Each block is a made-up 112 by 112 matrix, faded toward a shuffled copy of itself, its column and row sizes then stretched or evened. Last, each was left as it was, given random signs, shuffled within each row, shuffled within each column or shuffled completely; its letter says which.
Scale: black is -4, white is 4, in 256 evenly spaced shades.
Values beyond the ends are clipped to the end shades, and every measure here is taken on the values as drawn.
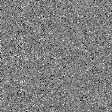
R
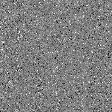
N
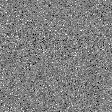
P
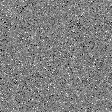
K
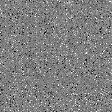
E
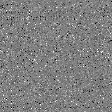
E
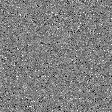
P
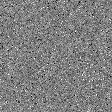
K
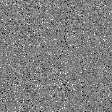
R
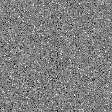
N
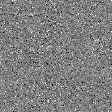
E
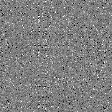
E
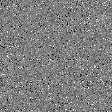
R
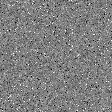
K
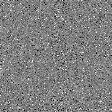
E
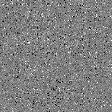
E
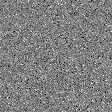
K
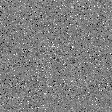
P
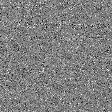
P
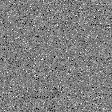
P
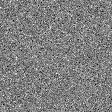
K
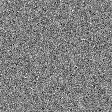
K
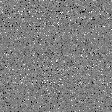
P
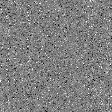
N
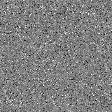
P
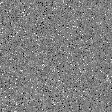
N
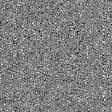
E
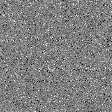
P
